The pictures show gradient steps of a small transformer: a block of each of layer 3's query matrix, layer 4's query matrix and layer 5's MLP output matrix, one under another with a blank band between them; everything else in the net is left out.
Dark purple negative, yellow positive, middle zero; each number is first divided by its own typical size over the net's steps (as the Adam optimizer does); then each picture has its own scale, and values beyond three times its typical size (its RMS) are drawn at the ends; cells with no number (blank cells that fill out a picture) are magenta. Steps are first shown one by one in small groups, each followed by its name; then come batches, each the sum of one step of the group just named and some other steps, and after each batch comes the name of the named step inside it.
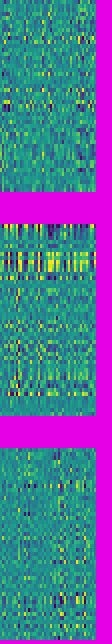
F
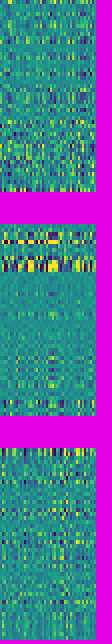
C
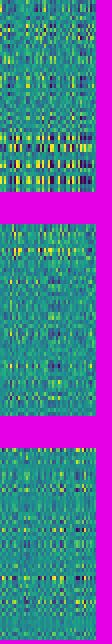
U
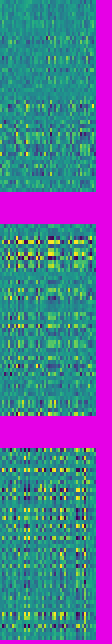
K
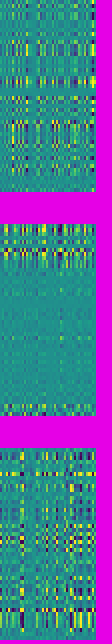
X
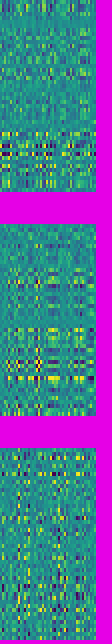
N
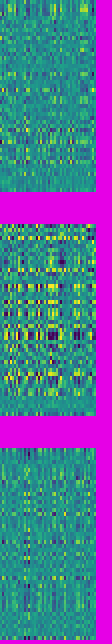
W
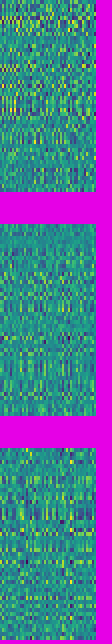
F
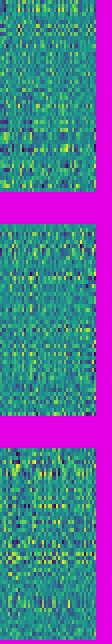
N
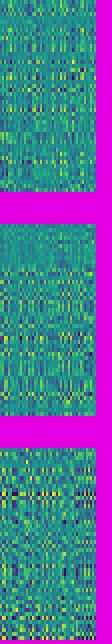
W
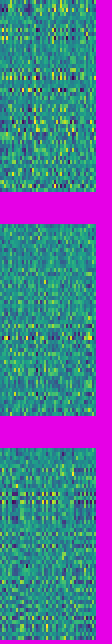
W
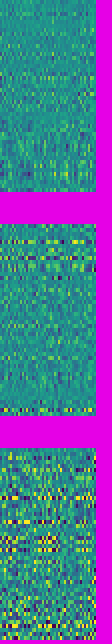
K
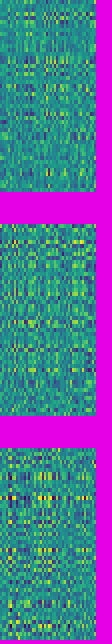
K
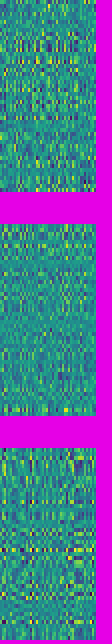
U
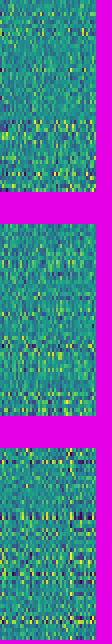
F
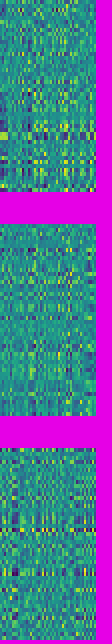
N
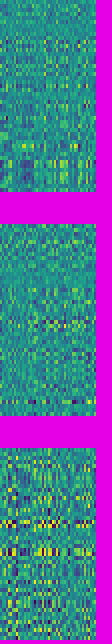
K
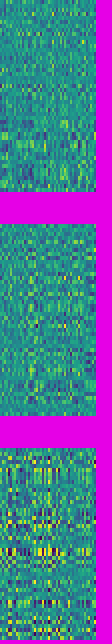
K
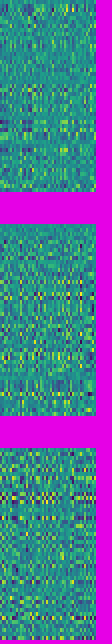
K
